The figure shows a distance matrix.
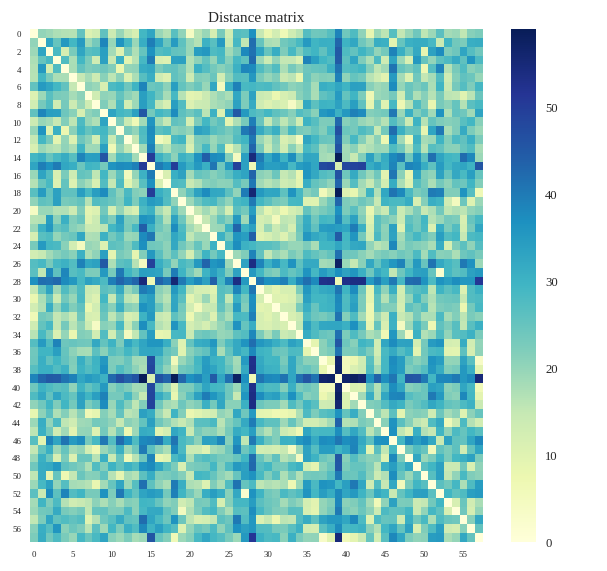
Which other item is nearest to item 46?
1
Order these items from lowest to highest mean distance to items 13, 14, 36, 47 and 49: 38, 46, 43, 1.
43, 38, 1, 46
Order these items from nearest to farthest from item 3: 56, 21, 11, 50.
21, 50, 11, 56
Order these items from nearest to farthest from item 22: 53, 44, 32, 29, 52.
29, 32, 53, 44, 52
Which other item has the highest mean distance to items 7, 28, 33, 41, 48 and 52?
39
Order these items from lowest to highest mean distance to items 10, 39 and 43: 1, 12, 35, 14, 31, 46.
31, 12, 1, 46, 35, 14
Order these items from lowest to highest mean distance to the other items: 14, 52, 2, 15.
2, 52, 14, 15
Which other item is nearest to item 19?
54
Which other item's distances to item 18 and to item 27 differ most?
52
